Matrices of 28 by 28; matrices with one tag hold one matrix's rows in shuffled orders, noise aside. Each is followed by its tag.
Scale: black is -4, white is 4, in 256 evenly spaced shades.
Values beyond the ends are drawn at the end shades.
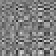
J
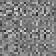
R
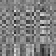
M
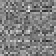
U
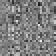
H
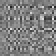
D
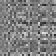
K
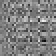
K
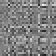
K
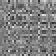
K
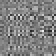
D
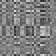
M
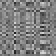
M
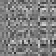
K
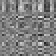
J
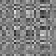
M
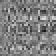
K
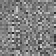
H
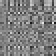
D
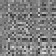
K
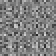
R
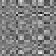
J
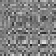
K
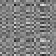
M
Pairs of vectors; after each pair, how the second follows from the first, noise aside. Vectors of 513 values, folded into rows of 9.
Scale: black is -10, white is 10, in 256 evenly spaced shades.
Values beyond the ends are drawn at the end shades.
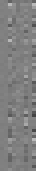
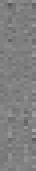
negated, shrunk.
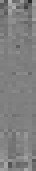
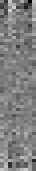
scaled up.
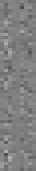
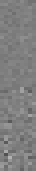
partly zeroed.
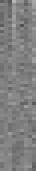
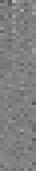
partly zeroed.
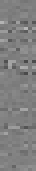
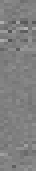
partly zeroed.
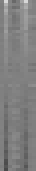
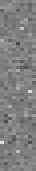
shuffled.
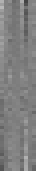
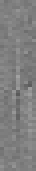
wrapped around, shrunk.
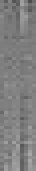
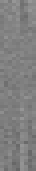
negated, shrunk.
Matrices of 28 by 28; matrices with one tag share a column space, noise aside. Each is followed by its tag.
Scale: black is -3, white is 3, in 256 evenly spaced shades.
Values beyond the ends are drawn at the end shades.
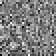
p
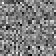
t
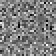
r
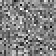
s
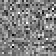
s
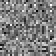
p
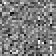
t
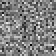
r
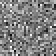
p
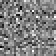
s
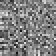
s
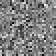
p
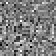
p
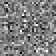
r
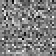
s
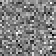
t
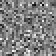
p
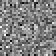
p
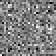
r
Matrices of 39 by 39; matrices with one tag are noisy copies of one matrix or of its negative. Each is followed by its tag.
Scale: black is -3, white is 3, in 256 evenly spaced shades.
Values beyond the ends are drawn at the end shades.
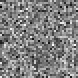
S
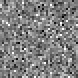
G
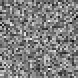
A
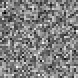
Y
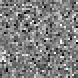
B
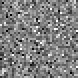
B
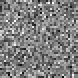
S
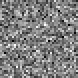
Y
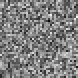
A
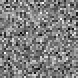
Y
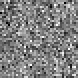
G
